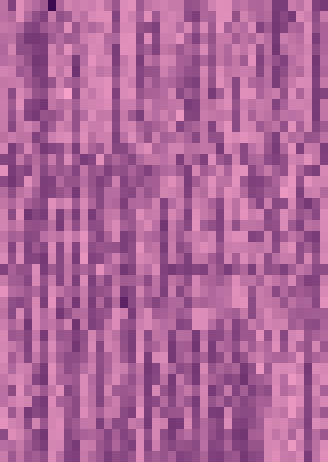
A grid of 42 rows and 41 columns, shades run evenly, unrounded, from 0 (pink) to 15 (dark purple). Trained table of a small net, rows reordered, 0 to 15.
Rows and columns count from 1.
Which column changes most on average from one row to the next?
36
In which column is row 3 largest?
35
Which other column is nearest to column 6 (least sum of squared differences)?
10
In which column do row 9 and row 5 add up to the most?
15
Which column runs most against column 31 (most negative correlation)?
40
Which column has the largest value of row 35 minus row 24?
31
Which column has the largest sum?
6
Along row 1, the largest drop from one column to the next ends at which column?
8
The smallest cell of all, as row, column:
9, 9
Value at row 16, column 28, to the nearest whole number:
3
